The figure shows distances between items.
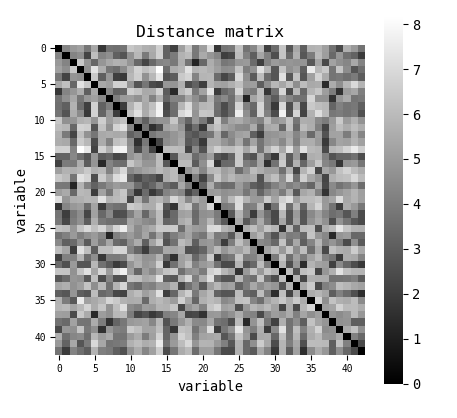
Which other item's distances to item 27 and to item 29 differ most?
40
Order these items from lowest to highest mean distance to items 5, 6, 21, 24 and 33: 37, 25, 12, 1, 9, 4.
37, 12, 1, 4, 9, 25
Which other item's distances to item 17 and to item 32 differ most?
9
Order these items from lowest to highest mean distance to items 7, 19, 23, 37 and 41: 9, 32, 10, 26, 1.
26, 1, 32, 9, 10
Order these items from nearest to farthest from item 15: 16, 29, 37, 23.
23, 16, 29, 37
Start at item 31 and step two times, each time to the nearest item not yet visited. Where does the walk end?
36
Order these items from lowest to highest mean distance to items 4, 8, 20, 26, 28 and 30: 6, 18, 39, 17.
6, 39, 18, 17
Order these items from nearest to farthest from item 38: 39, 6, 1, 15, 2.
15, 1, 6, 39, 2
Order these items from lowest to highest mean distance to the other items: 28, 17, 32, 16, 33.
16, 32, 33, 28, 17
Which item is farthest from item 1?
14
